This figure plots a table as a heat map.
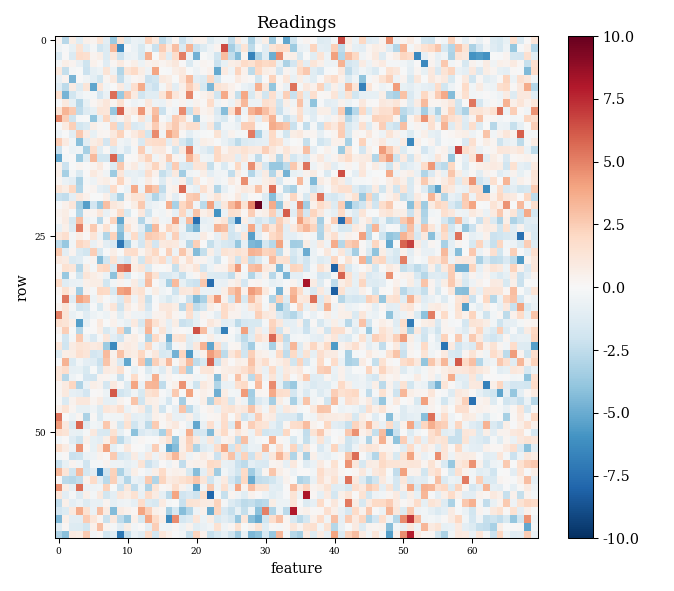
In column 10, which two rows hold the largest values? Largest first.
29, 32
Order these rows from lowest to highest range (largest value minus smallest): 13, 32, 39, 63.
13, 39, 32, 63
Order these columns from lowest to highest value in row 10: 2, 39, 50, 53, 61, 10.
50, 2, 39, 10, 61, 53
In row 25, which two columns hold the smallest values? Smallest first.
67, 28
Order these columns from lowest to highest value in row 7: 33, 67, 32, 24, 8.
32, 67, 33, 24, 8
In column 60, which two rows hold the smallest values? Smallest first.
46, 2
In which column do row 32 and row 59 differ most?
40
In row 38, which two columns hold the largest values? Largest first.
31, 50
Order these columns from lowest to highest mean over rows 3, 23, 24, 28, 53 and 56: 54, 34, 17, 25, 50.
34, 25, 54, 50, 17
